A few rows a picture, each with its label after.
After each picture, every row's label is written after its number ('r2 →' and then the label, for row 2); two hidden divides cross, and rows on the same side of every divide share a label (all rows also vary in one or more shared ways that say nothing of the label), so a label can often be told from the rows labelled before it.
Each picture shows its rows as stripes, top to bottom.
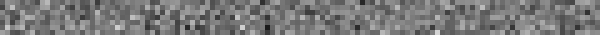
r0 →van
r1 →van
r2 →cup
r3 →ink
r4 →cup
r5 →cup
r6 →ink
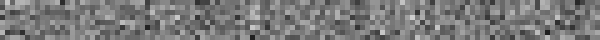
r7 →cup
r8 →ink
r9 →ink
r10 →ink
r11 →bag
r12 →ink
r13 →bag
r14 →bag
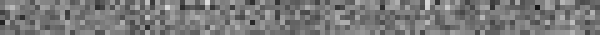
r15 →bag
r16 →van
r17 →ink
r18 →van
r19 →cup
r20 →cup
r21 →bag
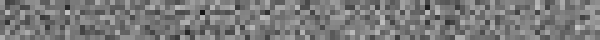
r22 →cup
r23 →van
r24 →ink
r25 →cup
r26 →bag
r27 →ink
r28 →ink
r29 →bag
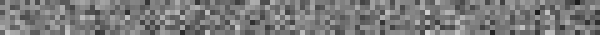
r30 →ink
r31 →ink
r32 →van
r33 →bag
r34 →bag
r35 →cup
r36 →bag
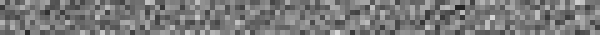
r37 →van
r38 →ink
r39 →cup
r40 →ink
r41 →bag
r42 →van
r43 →cup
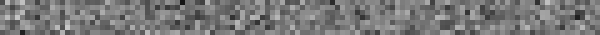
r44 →ink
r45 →cup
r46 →cup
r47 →van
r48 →cup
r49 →cup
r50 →van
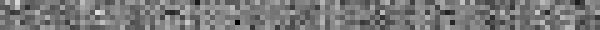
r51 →bag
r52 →bag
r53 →cup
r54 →bag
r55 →bag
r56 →bag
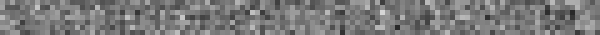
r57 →bag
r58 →cup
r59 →van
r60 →bag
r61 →van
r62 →van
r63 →van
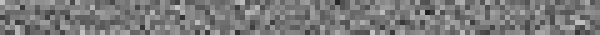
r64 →bag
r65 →van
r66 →ink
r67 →ink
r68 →van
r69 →bag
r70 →cup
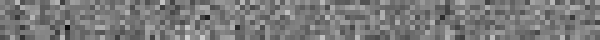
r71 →bag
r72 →cup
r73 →bag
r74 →ink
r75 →cup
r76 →van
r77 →van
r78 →van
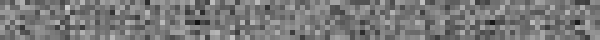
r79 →cup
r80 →cup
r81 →van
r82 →van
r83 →bag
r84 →van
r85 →bag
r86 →cup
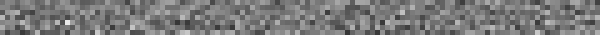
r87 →ink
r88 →ink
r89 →bag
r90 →van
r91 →cup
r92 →van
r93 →bag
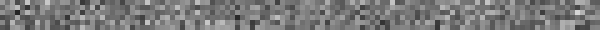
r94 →van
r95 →van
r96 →ink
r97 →van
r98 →bag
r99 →bag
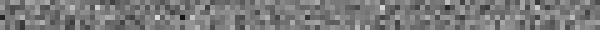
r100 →van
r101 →cup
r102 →cup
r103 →ink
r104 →van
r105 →van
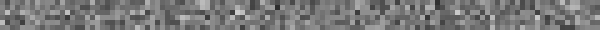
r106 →bag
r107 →bag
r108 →cup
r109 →ink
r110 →bag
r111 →ink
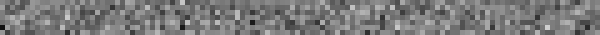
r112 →bag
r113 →van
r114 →cup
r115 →ink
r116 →bag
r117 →ink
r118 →bag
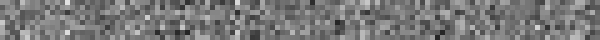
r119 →cup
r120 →cup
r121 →van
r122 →bag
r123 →bag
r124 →bag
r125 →cup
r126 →cup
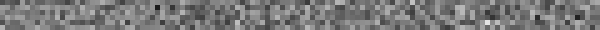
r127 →ink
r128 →bag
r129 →bag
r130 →bag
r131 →ink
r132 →bag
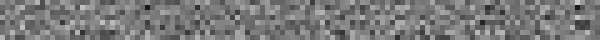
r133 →bag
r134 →cup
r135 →van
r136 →van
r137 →cup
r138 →cup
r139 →van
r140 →bag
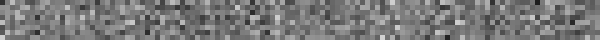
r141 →van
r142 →cup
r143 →bag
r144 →ink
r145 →bag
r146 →cup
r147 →ink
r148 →bag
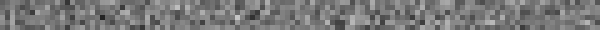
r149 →ink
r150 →van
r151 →bag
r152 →bag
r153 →van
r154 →bag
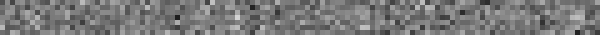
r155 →cup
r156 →bag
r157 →ink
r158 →cup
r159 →van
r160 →cup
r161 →bag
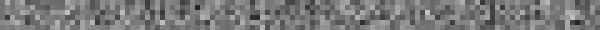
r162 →cup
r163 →cup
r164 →cup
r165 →bag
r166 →bag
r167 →cup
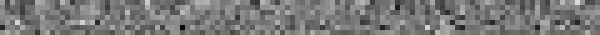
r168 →bag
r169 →bag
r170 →bag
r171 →van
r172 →bag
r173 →ink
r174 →van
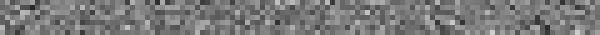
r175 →ink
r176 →bag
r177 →cup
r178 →ink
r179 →van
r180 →bag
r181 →ink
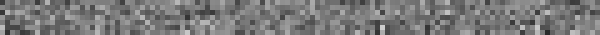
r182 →van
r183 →ink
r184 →ink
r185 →cup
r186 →bag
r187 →cup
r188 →bag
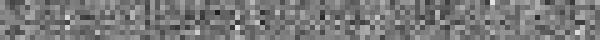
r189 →ink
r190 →cup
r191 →ink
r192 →ink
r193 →ink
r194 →cup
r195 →ink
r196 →cup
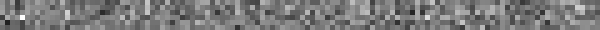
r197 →bag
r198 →van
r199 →bag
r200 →cup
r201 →bag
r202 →van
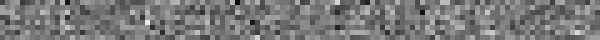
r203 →van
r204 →van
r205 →van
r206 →van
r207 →bag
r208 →bag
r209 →ink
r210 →ink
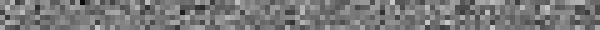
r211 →van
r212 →ink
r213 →ink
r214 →bag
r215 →van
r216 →cup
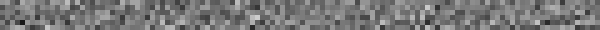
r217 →cup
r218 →cup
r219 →ink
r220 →ink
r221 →van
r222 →bag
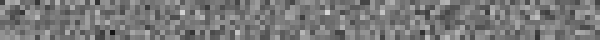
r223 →van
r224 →ink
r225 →van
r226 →cup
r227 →ink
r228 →cup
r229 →van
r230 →van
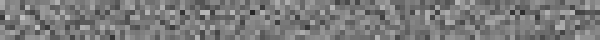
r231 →bag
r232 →van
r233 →bag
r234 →ink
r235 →ink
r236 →cup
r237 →van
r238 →van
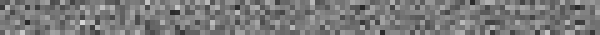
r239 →van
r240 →ink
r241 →cup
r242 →van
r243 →bag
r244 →ink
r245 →cup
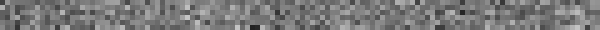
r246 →ink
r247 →bag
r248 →ink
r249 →bag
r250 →ink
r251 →cup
